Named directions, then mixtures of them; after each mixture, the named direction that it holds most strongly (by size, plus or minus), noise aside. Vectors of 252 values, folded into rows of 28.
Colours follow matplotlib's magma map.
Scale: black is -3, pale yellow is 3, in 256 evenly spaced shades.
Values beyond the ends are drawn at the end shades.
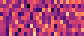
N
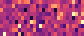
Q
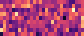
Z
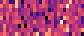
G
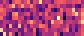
Z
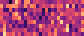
G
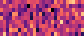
N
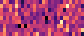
G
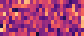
Z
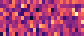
N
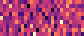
N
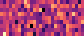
N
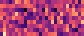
Z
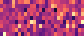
Q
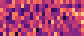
N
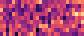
N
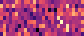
G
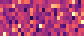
Q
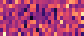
Q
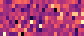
Q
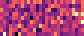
Q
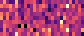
G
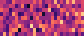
N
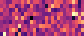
Q
